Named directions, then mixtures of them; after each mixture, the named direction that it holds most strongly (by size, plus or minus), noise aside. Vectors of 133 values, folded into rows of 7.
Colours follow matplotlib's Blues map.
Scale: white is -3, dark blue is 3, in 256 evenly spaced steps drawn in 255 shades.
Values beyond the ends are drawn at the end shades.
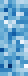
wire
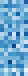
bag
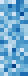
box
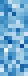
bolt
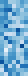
bolt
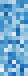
bolt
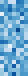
box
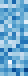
bag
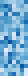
bolt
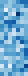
wire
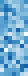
bolt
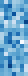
wire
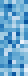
bag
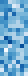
bolt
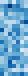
box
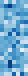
bag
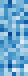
bag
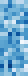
wire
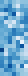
wire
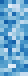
box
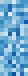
bag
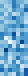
bolt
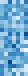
bag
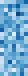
bag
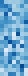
bolt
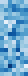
wire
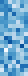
bolt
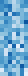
bolt
